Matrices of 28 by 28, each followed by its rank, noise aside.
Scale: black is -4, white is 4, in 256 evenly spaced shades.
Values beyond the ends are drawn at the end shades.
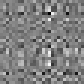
two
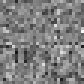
six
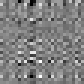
two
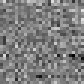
six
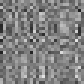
three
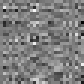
four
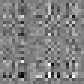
two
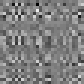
two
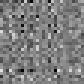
three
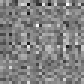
four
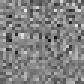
six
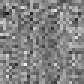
six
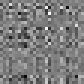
three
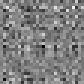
three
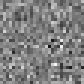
six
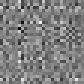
four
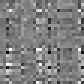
two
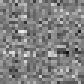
six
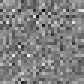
six
